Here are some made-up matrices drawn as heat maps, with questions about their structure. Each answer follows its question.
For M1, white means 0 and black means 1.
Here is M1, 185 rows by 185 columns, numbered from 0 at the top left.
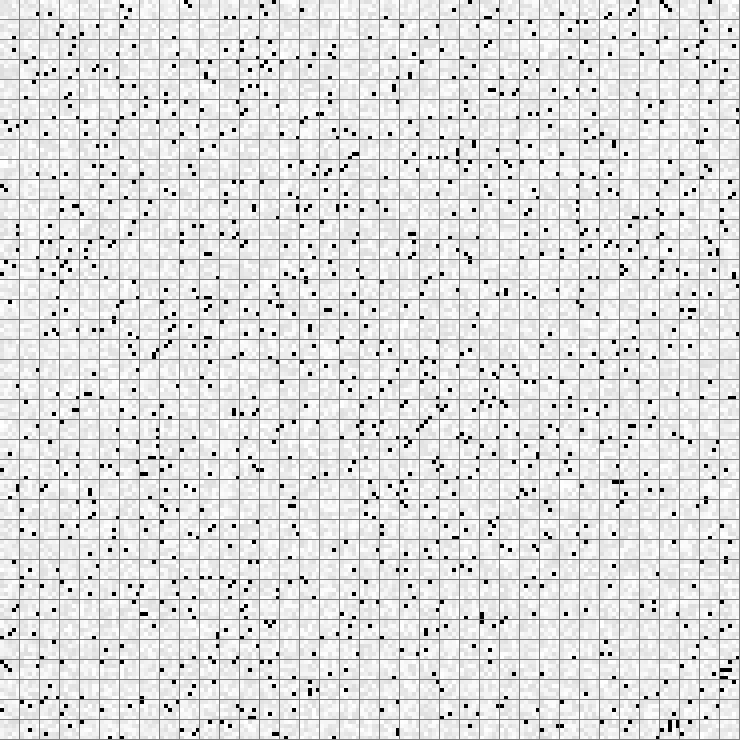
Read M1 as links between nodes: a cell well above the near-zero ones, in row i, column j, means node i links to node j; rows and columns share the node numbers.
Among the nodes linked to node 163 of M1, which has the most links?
node 69
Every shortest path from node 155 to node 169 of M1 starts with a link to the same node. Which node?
node 120
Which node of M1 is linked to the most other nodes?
node 109
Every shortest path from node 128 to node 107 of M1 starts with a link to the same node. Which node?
node 91
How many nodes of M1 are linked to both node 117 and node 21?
1
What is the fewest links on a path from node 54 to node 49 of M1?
5
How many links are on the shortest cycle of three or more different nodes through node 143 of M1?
6
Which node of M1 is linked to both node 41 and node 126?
node 72
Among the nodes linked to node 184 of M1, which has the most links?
node 30
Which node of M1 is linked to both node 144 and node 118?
node 52
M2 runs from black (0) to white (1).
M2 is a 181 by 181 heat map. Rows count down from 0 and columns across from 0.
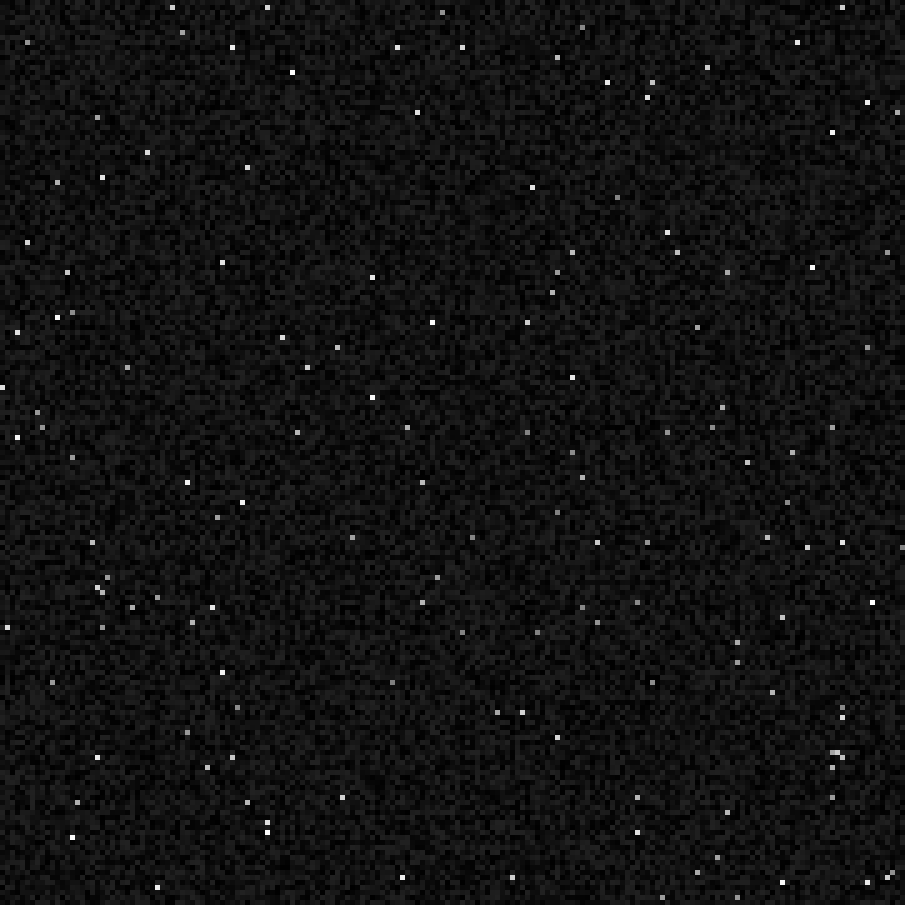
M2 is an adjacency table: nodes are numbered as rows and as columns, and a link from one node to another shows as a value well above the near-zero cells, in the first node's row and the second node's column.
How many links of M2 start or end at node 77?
1
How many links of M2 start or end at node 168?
5
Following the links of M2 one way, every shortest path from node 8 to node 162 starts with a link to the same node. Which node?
node 159
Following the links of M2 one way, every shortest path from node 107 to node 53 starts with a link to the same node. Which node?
node 153
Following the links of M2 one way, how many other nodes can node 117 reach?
2
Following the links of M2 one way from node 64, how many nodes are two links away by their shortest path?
2
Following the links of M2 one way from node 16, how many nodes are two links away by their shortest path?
3
